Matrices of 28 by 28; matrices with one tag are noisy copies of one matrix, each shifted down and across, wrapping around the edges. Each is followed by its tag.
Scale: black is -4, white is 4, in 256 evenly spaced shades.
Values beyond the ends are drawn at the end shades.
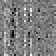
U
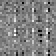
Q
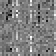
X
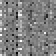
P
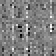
Q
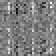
X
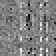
U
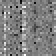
P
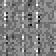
Q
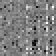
U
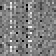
P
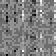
X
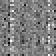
P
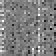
P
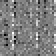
Q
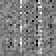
P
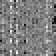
U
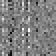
U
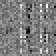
U
